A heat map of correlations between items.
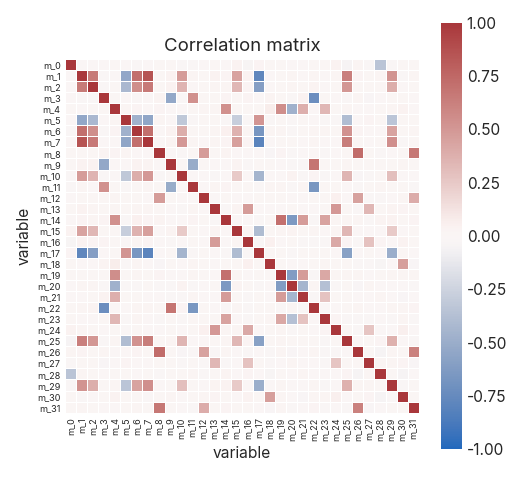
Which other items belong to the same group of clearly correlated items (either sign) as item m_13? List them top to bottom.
m_16, m_24, m_27
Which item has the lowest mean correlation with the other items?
m_17
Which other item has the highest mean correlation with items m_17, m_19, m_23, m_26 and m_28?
m_14
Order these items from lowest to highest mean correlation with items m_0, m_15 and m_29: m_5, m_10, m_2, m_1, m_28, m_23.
m_5, m_28, m_23, m_10, m_2, m_1
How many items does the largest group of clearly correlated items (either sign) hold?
10
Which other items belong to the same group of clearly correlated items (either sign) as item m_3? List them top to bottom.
m_9, m_11, m_22
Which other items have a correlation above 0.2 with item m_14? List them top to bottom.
m_4, m_19, m_21, m_23
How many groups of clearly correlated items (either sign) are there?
7
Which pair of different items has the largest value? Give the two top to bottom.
m_1, m_7
